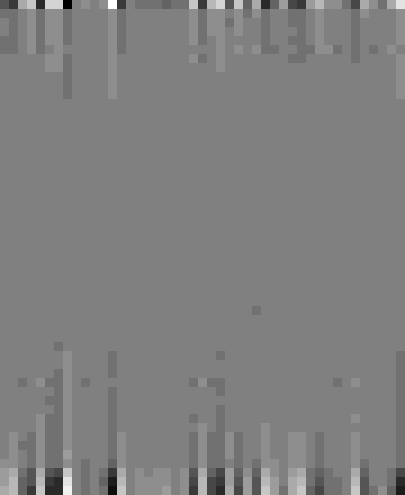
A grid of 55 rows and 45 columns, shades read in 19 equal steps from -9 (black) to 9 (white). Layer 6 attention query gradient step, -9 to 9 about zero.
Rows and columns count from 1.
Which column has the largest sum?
8
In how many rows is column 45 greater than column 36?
6
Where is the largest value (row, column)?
1, 13
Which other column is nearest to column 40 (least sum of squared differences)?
34
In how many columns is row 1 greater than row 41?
21
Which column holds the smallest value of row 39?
7
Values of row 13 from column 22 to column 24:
0 0 0
